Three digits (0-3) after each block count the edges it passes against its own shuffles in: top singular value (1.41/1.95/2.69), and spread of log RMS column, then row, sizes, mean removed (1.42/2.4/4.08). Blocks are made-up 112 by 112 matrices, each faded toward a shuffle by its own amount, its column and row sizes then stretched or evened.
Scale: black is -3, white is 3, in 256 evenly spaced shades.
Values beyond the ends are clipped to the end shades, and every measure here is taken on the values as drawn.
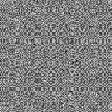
3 1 0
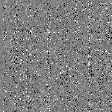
0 2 1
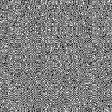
3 0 0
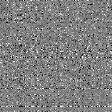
2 1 2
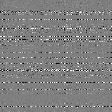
3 1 3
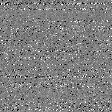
1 0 2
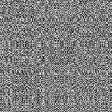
3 2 0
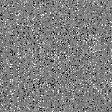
2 1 1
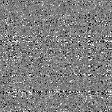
2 1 2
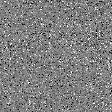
0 1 1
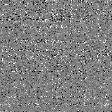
1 1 2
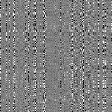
3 3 0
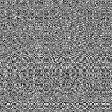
3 0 2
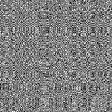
3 1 1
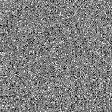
2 0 1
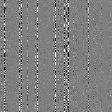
3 3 0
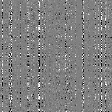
3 3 1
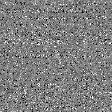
0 1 2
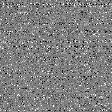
1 0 2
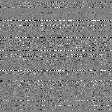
2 1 3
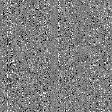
1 2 0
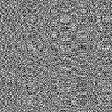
3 0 0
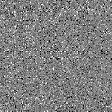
2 1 1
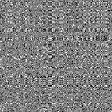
3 1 2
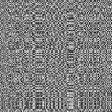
3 2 1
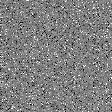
1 1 0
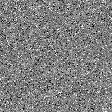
1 0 0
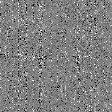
1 2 1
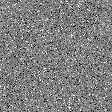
0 0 0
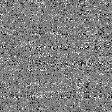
1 1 2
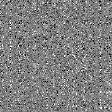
1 2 1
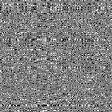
3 0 2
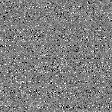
0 0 2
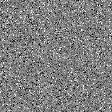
0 1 0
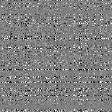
1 2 3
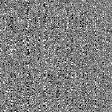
2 2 1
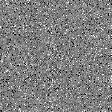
1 1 1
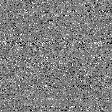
0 0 2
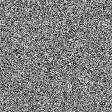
1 0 1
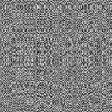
3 2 1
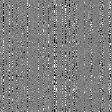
2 3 1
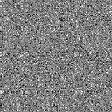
2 0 1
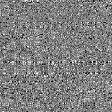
2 0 2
